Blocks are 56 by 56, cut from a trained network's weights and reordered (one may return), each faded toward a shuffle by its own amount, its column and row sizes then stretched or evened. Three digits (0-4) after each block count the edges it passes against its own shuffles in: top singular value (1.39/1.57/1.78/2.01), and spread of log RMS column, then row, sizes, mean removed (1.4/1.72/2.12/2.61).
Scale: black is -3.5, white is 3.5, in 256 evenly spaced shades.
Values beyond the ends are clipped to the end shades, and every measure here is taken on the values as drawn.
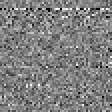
3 1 3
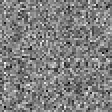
2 1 0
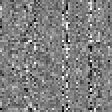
3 4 0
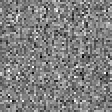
1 2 1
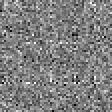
1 2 1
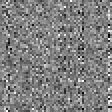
3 4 0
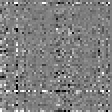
4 4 4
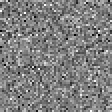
0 0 1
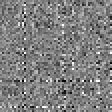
4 3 3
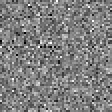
2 1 0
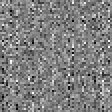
0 4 0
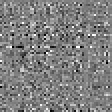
2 3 4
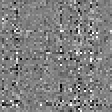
2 4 2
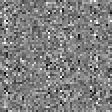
0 3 1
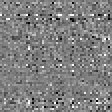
1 2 4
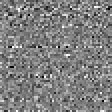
1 0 4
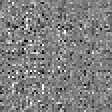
0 4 3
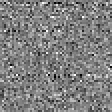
1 0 3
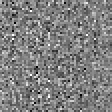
0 3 0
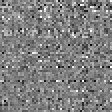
1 2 4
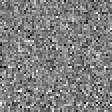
0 1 2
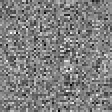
2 3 0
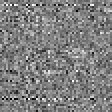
4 2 3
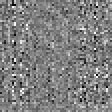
1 4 1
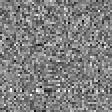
3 0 1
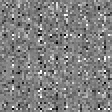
1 4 2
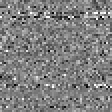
1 0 4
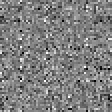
0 3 3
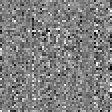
0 4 2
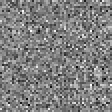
1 1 1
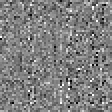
0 3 1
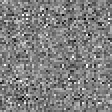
1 1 3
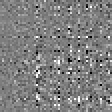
2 4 3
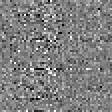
3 3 3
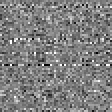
2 0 4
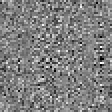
3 3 0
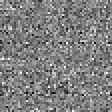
0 2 2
